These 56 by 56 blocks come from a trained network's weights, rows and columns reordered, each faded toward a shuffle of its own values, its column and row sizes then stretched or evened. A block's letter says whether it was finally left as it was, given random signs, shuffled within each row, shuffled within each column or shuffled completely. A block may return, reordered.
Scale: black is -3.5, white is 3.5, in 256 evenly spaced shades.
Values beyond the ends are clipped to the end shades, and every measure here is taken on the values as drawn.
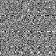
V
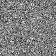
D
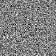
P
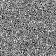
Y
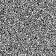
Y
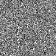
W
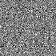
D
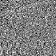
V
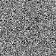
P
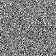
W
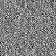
V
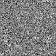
P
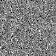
W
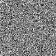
P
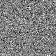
Y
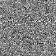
P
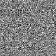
V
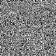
P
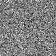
Y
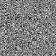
V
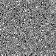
W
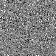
D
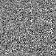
P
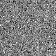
D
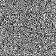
P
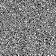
D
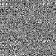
V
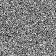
Y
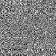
V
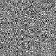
V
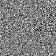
P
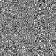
V
